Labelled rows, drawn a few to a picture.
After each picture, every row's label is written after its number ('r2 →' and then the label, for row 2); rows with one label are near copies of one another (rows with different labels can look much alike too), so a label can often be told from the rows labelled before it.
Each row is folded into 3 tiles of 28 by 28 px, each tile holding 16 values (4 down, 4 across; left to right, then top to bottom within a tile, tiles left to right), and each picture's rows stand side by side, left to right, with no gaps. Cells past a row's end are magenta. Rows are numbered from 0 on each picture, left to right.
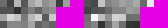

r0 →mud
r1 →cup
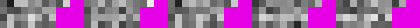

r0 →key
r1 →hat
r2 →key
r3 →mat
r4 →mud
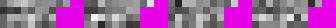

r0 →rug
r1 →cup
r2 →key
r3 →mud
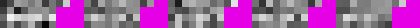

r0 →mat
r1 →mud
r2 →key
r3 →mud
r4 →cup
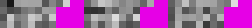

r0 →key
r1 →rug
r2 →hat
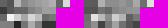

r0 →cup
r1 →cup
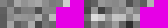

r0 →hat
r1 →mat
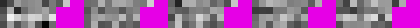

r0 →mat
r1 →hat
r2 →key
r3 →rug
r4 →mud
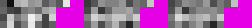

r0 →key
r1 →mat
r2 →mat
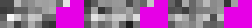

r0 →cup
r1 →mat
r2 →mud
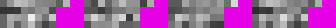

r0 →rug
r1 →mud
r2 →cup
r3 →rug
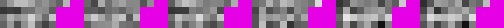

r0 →rug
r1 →mud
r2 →rug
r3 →hat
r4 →mat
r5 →mat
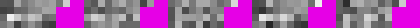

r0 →cup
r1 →mud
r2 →hat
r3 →cup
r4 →key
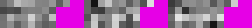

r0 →rug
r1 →key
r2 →mat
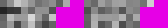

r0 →rug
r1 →hat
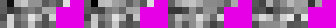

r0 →key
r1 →key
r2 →rug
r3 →mud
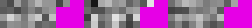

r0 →mud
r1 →key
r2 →rug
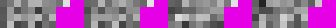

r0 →hat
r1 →hat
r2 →cup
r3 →key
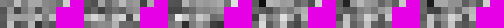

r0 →hat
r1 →mud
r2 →cup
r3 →key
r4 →key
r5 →key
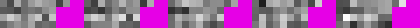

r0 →mud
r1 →mud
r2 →rug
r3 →key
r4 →cup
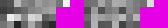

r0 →cup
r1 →hat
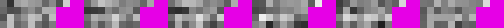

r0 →key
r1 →rug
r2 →rug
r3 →cup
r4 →mat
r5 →hat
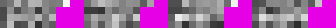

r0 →hat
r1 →rug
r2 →cup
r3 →mat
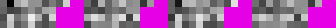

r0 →key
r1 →mud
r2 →key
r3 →mud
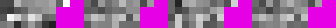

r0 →cup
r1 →mud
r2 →key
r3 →mud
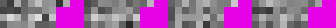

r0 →mud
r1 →mat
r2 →hat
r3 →rug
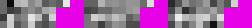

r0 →key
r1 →cup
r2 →mat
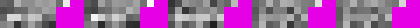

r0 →cup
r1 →cup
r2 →mat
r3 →hat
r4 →hat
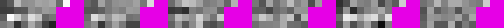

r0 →cup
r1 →cup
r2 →rug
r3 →mud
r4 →mat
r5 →hat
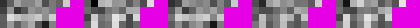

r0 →mat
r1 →key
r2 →mat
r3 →key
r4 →key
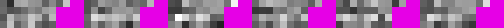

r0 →key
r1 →mat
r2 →cup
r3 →rug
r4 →mud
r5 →cup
